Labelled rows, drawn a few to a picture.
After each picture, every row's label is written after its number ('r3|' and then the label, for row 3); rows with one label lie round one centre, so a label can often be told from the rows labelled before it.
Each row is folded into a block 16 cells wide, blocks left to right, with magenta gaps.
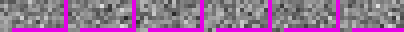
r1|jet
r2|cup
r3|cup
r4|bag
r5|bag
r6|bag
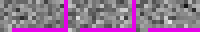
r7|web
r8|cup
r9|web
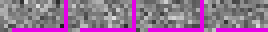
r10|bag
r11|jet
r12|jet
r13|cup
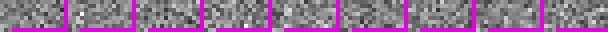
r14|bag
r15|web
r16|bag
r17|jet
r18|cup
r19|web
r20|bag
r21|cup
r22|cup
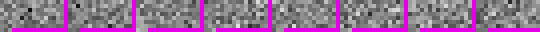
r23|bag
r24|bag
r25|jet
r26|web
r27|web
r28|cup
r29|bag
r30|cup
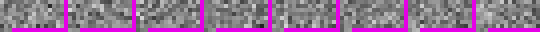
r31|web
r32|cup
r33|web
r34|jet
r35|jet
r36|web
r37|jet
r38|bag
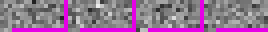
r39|cup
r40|cup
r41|jet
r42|web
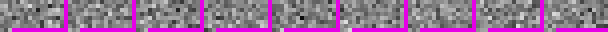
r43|cup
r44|cup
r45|jet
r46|web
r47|bag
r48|jet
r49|bag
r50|jet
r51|jet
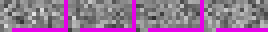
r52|web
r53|web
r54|web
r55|web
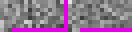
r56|bag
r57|web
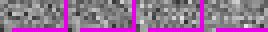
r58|web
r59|web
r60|jet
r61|jet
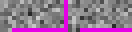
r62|cup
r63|web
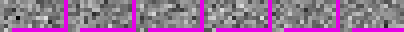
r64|jet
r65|jet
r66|cup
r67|bag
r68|cup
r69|web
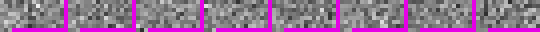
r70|bag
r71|bag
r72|bag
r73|cup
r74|jet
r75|jet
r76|cup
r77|cup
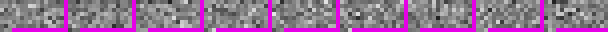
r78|cup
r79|web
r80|cup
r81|jet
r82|web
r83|web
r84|bag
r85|jet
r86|web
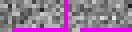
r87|cup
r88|jet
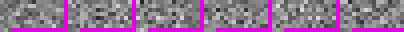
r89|cup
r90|bag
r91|jet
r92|jet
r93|jet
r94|web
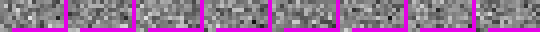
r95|cup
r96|cup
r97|jet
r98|jet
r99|bag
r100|jet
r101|bag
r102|web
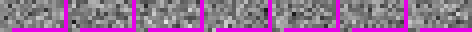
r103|cup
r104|cup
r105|cup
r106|bag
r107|web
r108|bag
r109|bag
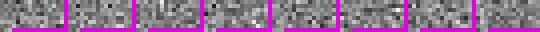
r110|jet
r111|bag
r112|bag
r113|cup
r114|jet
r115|cup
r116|cup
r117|web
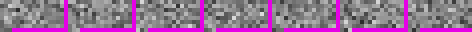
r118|web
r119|web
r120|bag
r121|web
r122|web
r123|web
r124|bag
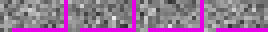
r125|web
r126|jet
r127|cup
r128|jet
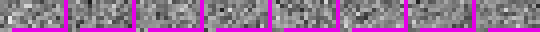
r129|cup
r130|bag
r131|bag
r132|web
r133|bag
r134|web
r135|web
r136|jet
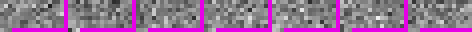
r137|cup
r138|web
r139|cup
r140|jet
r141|jet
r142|jet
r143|cup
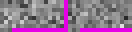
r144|bag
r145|cup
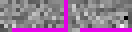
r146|web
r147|cup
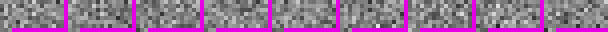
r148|bag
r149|bag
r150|web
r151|cup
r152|bag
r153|bag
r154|bag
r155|cup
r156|web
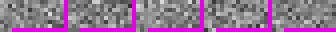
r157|bag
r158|jet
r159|bag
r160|web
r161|web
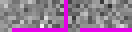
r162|jet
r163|cup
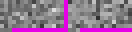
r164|cup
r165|bag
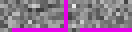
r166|cup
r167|bag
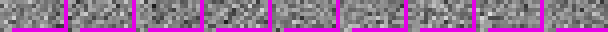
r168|jet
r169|web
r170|web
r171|cup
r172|bag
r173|jet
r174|jet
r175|web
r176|bag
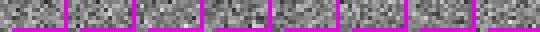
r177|web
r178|bag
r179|cup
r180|cup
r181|web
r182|bag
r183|bag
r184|web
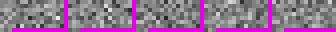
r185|bag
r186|web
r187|bag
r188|jet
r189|jet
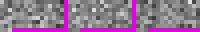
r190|jet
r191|bag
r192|web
